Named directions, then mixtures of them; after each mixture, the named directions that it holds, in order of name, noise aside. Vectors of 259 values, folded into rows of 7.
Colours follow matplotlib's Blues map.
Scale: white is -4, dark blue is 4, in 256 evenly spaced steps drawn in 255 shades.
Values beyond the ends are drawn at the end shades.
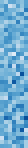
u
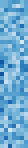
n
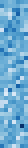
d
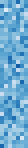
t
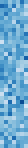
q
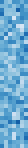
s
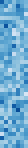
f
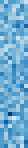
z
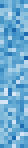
d, q.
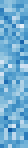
n, s.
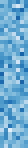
n, t.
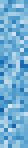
n.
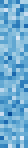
f, t, z.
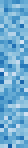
n.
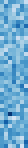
z.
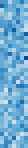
d, q.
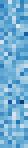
q, s.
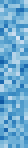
f, n, z.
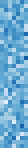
d, q, t.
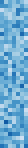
d, f, z.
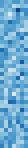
d, n, s.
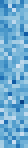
f, q, t.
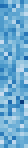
q.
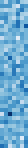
t, z.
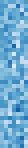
f, u, z.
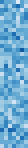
n, t.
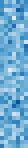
f, s, t.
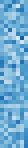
n, s, z.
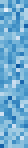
t.
